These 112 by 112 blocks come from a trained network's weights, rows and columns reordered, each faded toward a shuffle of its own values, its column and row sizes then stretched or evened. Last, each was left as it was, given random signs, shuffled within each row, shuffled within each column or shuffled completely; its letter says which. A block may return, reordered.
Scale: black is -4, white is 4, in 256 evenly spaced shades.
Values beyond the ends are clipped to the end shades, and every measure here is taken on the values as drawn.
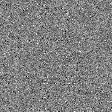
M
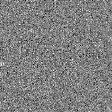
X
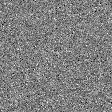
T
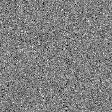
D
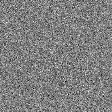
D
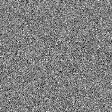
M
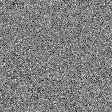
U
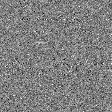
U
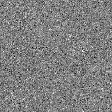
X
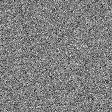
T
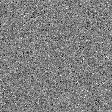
U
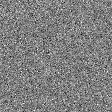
T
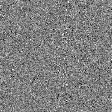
D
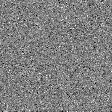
U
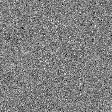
D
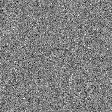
D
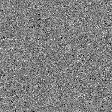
M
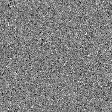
D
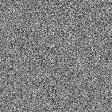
X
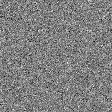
U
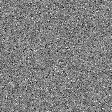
T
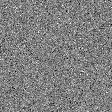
T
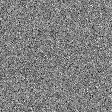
T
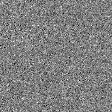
M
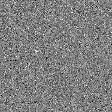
M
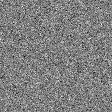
T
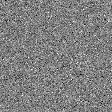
U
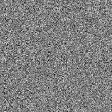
X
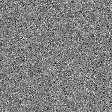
D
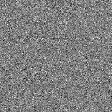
X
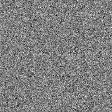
M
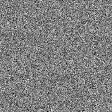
D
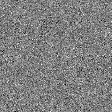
M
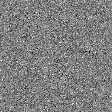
D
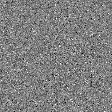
M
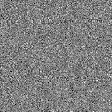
X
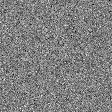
T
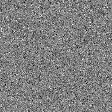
D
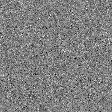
U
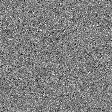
U
